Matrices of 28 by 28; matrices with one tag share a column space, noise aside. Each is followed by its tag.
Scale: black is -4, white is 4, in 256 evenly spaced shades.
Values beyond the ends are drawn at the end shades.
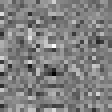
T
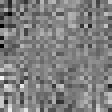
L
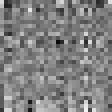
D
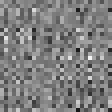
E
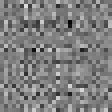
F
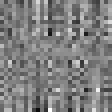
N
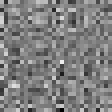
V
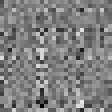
E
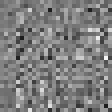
E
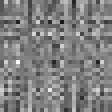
N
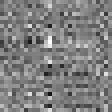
T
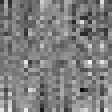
N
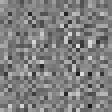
T
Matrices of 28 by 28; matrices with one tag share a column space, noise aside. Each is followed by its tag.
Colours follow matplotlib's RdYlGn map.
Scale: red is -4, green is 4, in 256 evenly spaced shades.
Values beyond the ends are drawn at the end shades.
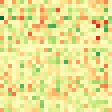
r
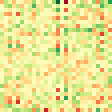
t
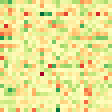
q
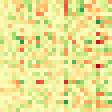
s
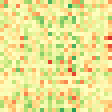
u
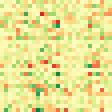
q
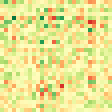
r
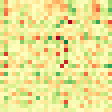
s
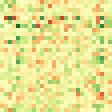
r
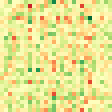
u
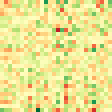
t
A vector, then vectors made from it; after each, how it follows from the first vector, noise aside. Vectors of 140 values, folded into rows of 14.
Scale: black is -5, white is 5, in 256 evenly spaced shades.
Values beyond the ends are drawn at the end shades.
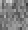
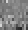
reversed, negated, partly zeroed.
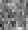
reversed.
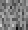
reversed, negated.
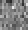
negated.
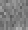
reversed, shrunk.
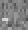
wrapped around, partly zeroed.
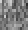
copied.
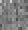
partly zeroed.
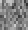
copied.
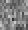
reversed, negated.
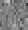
partly zeroed.
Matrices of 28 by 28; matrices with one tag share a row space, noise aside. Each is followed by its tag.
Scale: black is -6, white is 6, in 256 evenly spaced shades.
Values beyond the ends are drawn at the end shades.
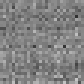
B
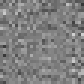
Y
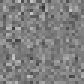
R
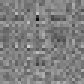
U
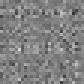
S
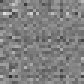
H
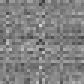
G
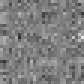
Y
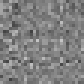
H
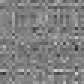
B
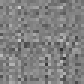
S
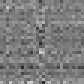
G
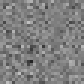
R
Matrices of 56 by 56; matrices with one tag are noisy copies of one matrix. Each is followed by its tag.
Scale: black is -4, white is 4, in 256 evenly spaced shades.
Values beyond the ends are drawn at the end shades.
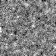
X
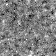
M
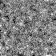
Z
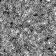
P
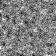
Z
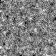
Z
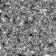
Z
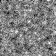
P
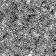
M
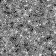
P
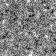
M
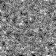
Z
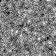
P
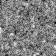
X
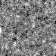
X
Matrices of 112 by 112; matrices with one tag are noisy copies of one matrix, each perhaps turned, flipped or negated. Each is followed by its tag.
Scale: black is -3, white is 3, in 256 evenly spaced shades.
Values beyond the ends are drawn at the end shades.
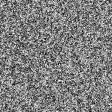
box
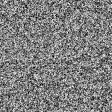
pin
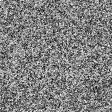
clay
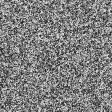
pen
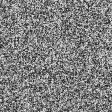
pen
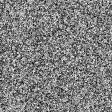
clay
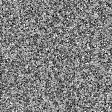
pin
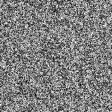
pen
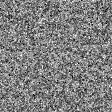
pin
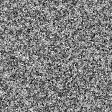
box
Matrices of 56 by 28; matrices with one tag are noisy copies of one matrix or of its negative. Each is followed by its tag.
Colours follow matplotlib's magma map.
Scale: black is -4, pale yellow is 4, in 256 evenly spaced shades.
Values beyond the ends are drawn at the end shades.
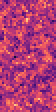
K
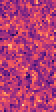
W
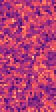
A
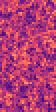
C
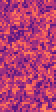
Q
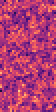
Q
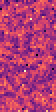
K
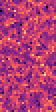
A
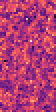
C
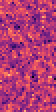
W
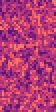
W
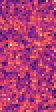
W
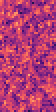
A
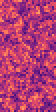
A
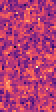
C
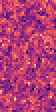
C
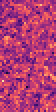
A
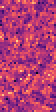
K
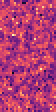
K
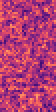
A
